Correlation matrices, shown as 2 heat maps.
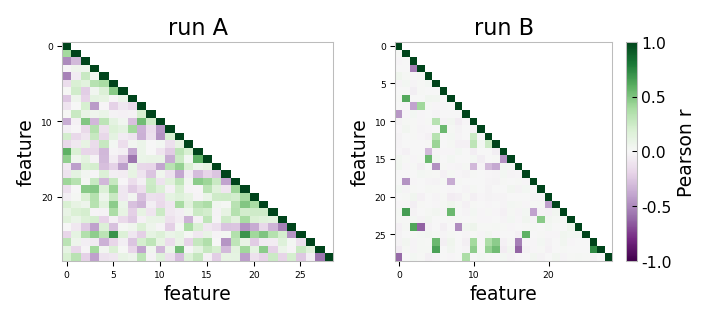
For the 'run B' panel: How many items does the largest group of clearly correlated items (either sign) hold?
7
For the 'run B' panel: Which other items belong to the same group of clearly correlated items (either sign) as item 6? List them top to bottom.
11
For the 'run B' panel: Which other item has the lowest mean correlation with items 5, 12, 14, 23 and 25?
16
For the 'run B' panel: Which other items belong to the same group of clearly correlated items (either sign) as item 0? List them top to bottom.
9, 28
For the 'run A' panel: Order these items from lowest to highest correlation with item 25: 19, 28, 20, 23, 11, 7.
28, 7, 11, 23, 20, 19
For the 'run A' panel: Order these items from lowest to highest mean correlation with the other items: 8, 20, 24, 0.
24, 8, 0, 20
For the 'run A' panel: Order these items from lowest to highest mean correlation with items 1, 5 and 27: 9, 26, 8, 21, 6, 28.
8, 28, 26, 9, 6, 21
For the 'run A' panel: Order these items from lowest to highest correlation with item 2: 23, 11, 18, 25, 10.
11, 18, 23, 25, 10
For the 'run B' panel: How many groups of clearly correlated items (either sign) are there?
9
